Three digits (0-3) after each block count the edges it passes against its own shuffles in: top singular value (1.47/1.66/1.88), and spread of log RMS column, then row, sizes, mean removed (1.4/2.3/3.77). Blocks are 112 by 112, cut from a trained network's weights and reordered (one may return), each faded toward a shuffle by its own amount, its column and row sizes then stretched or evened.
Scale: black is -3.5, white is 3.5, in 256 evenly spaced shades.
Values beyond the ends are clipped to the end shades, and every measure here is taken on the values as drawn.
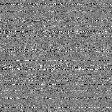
2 0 3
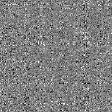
0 2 2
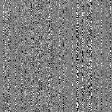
1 3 0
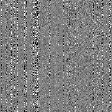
2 3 1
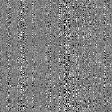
2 3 1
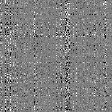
1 3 2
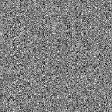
2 2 0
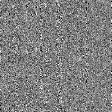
0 2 0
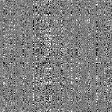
3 3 2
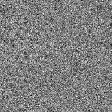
1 1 0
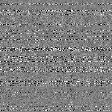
1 1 3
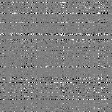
1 2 3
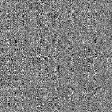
2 2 1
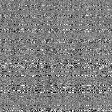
1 0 3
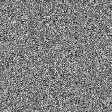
1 1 0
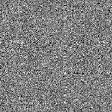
3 1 1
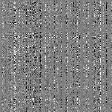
3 3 2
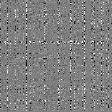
2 3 2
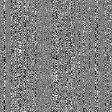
1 3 0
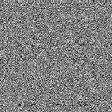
3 1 1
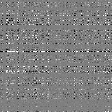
3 2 3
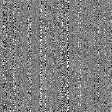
0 3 0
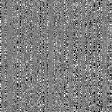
3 3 1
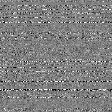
1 0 3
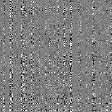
3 3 2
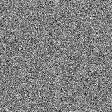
0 0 0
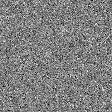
0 0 0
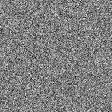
1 0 0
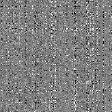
0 3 2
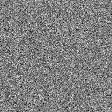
2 0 0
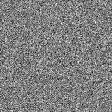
1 0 0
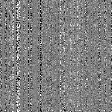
3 3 1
